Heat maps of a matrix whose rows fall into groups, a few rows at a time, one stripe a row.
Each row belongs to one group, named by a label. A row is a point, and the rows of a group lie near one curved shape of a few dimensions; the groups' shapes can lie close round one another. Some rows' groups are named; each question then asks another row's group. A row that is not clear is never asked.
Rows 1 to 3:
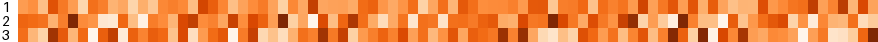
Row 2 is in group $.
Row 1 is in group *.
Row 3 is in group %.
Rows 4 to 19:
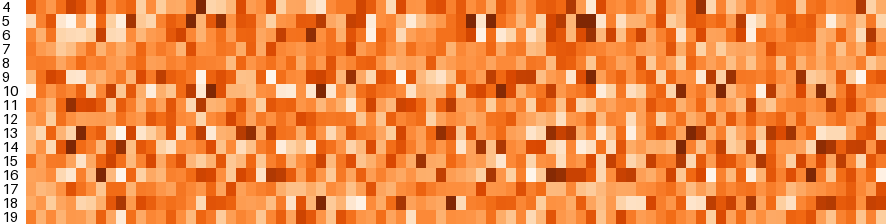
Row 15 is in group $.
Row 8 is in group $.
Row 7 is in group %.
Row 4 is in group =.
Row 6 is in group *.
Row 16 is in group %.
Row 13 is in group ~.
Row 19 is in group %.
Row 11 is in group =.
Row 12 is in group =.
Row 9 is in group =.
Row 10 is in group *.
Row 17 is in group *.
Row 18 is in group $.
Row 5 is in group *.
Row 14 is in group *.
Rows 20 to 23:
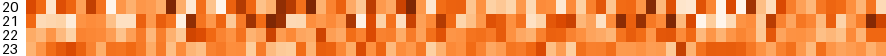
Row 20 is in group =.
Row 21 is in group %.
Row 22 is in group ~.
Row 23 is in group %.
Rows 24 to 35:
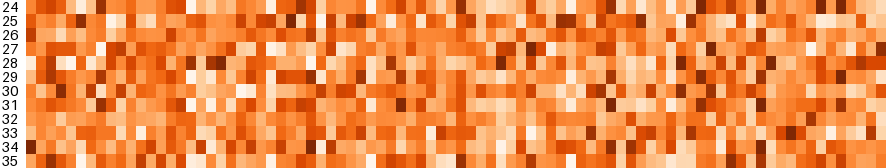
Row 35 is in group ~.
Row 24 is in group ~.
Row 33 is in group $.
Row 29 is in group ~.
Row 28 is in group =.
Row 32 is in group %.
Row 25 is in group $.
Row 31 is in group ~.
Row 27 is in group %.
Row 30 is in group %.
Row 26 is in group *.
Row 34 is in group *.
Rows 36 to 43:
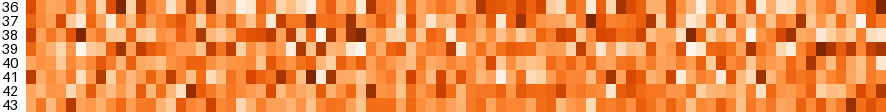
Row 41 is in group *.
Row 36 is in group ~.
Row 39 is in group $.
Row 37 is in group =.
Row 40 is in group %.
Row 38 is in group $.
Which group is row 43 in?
*
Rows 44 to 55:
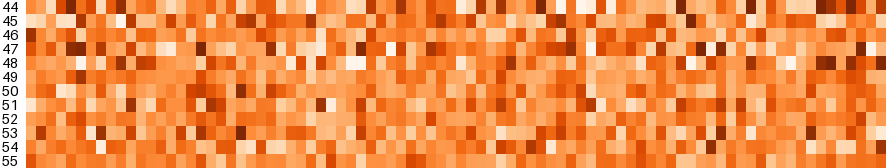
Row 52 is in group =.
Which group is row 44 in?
*
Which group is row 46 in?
*
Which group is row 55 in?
*
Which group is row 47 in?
=
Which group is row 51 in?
*
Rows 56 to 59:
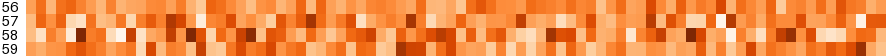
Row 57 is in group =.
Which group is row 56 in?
*
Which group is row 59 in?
=
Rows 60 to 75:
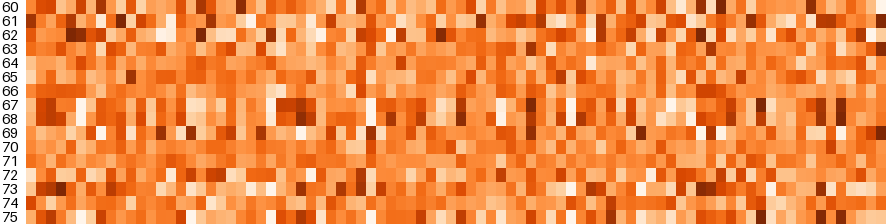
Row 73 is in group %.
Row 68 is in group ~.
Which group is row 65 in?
*
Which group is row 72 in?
=
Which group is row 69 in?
%
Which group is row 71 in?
=
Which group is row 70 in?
$
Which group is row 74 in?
*
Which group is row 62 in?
=
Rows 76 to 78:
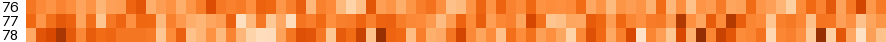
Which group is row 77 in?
%
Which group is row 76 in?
$
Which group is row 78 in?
%
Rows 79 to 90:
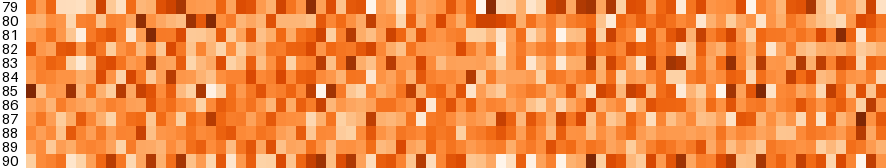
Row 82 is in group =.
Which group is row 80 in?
~
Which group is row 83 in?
$
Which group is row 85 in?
*
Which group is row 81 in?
$
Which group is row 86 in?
$
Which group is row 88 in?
$
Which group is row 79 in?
*
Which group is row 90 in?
$
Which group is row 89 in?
~
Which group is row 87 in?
$
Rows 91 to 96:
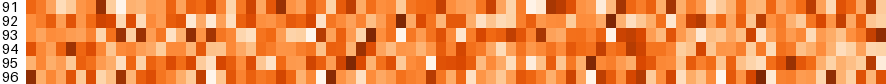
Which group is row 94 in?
=
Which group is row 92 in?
~
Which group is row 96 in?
*
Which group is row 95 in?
$
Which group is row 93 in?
~
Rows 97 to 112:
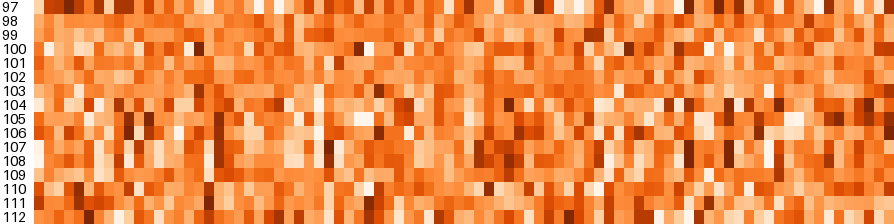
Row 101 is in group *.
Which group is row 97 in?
%
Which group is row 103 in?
~
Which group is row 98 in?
$
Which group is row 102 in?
$
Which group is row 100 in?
%
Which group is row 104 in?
=
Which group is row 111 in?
=
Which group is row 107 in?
*
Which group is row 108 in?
*
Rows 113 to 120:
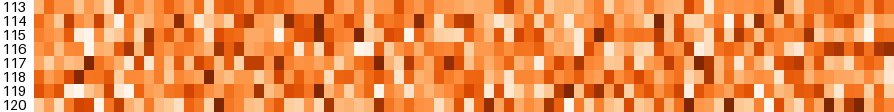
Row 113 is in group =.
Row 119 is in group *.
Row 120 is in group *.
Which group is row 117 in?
~
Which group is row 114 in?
=
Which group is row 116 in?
$
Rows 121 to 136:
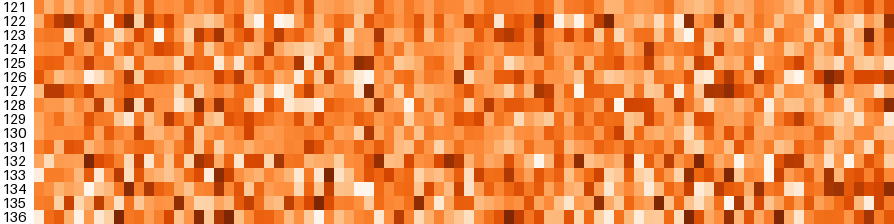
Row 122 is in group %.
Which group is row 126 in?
$
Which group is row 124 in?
%
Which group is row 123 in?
$
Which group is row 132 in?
~
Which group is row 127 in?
%
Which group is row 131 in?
=
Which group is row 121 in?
$
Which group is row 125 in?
$
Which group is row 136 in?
=
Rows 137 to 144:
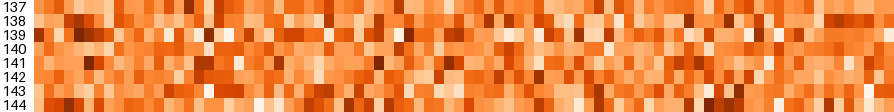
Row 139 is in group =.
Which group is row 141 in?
~
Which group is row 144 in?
%
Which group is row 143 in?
=
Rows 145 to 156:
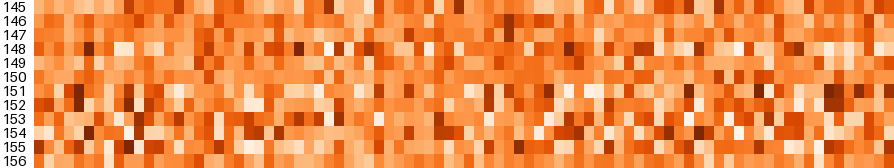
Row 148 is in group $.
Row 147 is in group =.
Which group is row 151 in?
*
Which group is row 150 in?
*
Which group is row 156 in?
%
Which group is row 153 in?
*
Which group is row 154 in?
~
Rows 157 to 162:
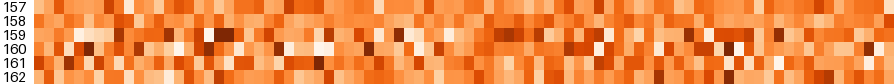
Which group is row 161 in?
=
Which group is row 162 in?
*
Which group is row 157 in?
~
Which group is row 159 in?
=
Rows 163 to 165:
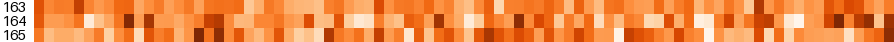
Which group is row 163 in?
*
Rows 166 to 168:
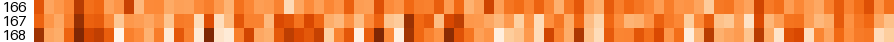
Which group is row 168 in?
=
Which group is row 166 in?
*
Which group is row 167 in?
=
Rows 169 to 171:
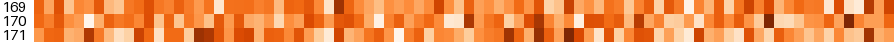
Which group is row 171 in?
$
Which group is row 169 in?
*
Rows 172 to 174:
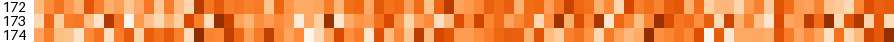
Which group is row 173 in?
*
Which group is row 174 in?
%
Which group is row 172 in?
~
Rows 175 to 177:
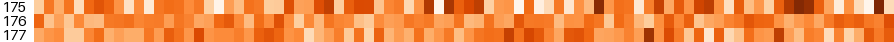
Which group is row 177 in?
%
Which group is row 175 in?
$
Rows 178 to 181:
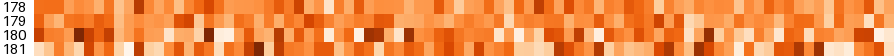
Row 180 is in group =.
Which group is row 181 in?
~
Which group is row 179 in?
=
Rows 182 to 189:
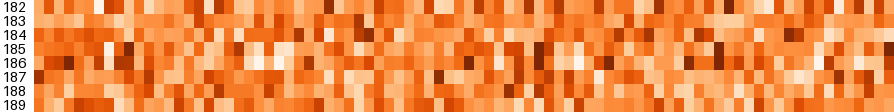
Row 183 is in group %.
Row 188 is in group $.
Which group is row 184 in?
$
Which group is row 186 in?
%
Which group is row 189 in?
=
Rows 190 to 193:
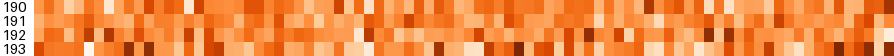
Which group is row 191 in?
=
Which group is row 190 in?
%
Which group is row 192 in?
%
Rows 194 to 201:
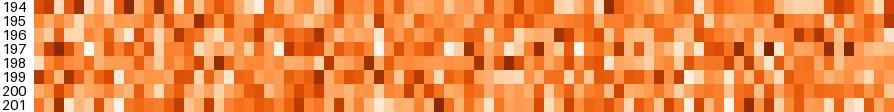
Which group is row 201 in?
*
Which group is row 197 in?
~
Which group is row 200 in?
~
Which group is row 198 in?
*
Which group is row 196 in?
~
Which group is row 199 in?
=
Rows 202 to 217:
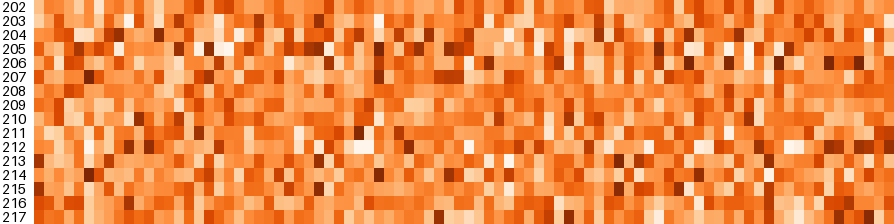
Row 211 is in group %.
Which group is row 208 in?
*
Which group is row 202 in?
*
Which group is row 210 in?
*
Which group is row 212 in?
$
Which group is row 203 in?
~
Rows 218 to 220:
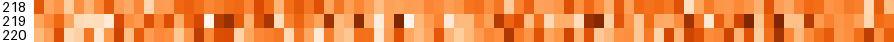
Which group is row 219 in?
=
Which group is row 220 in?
=
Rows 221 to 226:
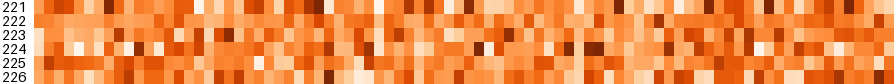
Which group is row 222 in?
$
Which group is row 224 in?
*
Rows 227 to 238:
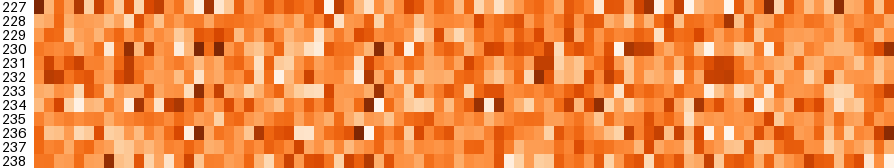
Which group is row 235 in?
*
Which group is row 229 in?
=
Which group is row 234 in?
*
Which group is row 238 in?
%
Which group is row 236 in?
%
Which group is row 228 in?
*
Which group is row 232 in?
%
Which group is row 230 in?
~
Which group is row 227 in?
*
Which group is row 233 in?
~
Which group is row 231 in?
%
